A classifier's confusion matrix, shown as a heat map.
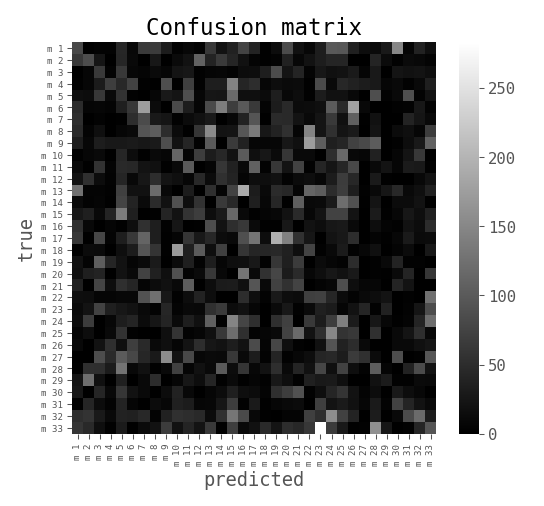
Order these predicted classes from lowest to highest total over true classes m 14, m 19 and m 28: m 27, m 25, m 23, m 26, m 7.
m 27, m 7, m 23, m 26, m 25
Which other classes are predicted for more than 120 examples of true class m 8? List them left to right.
m 13, m 17, m 22
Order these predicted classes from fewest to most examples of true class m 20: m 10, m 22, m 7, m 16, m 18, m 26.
m 22, m 26, m 18, m 7, m 10, m 16
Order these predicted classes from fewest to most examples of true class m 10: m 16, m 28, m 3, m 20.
m 3, m 28, m 20, m 16
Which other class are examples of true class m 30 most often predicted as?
m 21
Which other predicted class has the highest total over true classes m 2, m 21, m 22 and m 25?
m 24
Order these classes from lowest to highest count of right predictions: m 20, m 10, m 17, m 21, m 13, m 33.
m 20, m 13, m 21, m 33, m 10, m 17
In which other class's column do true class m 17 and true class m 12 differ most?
m 19
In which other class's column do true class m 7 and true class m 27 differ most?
m 9
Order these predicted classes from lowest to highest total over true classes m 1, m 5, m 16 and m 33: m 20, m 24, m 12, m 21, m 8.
m 12, m 21, m 8, m 20, m 24
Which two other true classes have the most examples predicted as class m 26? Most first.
m 6, m 7
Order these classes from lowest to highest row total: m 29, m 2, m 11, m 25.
m 29, m 2, m 11, m 25
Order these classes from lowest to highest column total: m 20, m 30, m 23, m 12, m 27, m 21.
m 27, m 30, m 12, m 21, m 20, m 23
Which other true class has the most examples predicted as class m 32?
m 28
